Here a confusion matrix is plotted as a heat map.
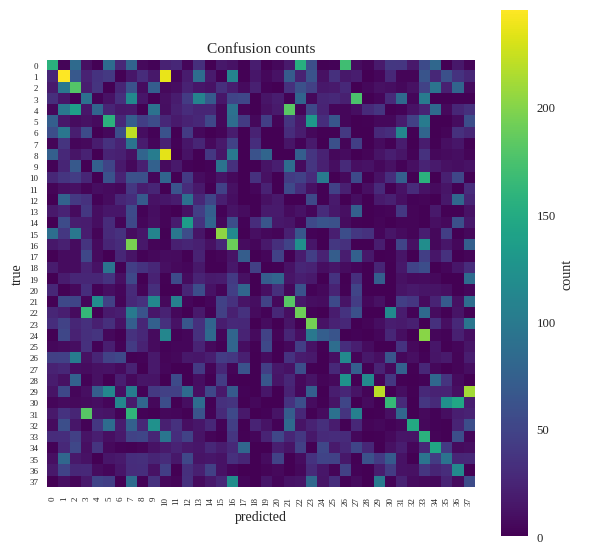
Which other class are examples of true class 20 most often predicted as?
17
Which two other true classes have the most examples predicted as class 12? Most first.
14, 29
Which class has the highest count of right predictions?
1
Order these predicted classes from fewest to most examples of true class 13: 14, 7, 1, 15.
15, 1, 7, 14
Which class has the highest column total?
7
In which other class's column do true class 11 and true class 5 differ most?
23
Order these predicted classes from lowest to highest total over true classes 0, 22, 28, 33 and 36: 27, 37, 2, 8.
37, 27, 8, 2
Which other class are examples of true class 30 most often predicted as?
36
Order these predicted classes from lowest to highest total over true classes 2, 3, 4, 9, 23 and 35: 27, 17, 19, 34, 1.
19, 17, 27, 34, 1
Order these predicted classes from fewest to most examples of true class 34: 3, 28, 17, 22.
3, 28, 22, 17
